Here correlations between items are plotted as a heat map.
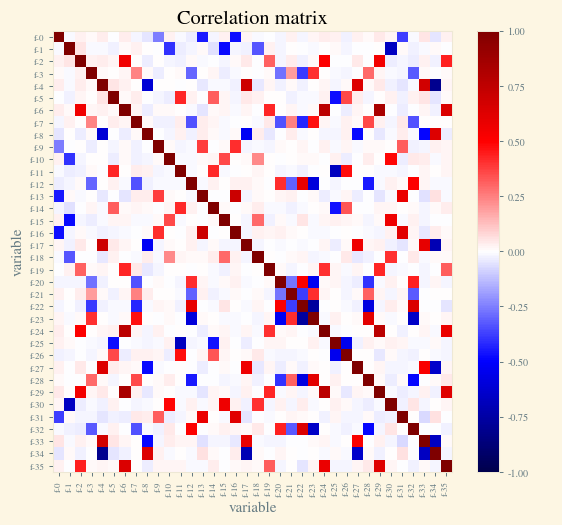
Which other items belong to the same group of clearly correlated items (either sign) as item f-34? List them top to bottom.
f-4, f-8, f-17, f-27, f-33
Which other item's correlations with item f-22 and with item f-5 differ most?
f-23
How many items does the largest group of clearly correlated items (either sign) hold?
9
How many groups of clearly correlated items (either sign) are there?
6
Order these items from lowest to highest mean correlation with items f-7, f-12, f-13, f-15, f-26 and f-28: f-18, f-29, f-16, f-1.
f-1, f-29, f-18, f-16
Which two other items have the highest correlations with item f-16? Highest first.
f-13, f-31
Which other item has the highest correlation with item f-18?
f-30
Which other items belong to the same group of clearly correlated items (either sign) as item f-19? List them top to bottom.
f-2, f-6, f-24, f-29, f-35
